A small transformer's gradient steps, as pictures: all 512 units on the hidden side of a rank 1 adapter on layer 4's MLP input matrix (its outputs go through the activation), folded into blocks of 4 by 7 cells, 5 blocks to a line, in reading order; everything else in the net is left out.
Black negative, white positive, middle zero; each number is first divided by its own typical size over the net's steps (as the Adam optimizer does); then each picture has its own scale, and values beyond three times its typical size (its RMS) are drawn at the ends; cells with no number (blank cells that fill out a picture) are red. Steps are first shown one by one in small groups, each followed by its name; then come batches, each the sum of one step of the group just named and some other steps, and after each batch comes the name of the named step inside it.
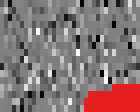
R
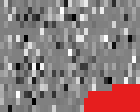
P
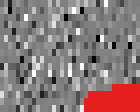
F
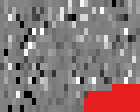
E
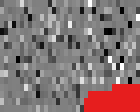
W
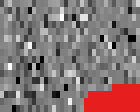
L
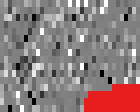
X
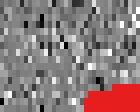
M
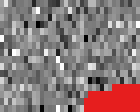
M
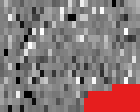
E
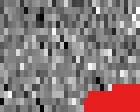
M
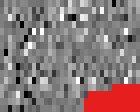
E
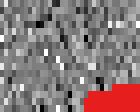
M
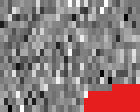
X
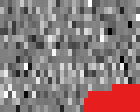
W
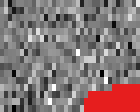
R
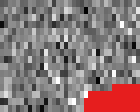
M
